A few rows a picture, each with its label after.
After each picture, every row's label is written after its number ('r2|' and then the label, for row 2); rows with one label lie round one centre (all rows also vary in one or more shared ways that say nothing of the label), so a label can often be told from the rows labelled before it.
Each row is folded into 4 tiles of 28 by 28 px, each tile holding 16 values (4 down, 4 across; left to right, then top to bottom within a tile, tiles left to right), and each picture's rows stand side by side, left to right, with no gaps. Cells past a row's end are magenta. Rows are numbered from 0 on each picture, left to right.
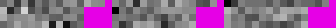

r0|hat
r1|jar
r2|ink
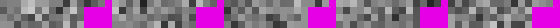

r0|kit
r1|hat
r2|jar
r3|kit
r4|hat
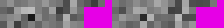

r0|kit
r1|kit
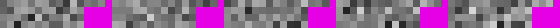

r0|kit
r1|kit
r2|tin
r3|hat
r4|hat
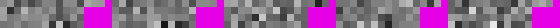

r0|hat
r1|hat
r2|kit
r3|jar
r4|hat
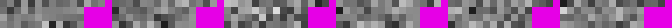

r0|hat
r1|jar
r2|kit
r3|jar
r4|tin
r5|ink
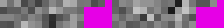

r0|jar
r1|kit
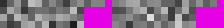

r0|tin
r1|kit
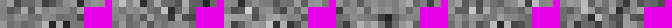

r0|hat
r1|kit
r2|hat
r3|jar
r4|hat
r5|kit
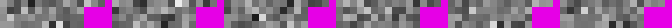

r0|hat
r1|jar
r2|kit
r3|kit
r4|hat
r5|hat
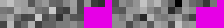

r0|kit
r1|kit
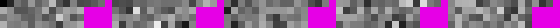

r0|ink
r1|hat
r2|jar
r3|hat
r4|kit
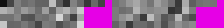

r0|ink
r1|kit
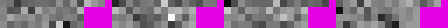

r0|hat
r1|ink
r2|ink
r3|jar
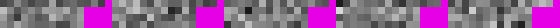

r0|ink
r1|kit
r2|tin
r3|ink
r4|hat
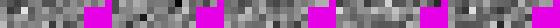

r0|hat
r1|kit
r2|hat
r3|ink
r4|hat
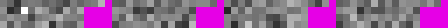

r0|hat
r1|tin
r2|jar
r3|tin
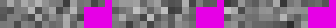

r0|kit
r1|kit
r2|ink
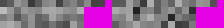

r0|ink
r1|tin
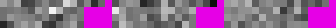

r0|jar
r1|ink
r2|kit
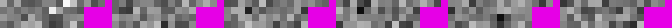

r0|jar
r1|hat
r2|tin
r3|tin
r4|jar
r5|tin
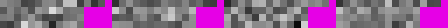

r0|jar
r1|ink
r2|tin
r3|ink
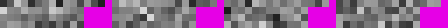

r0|ink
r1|kit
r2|jar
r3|hat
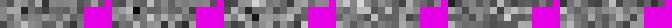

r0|tin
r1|tin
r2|tin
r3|kit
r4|ink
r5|ink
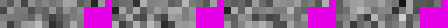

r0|jar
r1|jar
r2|jar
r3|kit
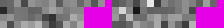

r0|jar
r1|tin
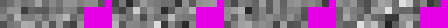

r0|tin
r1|hat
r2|tin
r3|jar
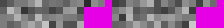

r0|tin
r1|tin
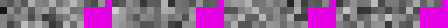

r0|jar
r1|ink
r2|kit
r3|tin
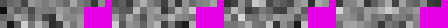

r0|jar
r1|hat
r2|tin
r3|ink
